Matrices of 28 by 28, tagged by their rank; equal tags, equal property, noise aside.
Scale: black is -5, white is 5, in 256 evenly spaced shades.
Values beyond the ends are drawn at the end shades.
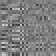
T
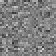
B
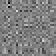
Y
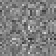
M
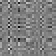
T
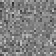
B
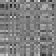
T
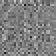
M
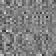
M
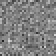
B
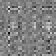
T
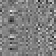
Y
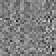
M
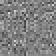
M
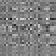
T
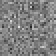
B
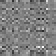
T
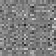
M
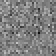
B
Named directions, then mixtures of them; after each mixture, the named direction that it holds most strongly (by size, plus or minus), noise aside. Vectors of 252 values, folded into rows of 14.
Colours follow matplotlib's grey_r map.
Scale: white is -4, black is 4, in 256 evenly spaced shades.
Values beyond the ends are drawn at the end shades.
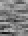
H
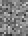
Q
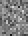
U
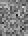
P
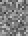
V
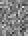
P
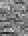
H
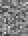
Q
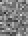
V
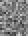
V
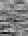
H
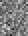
V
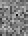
P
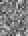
V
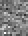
Q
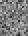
V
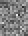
P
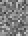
V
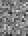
Q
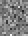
U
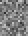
V
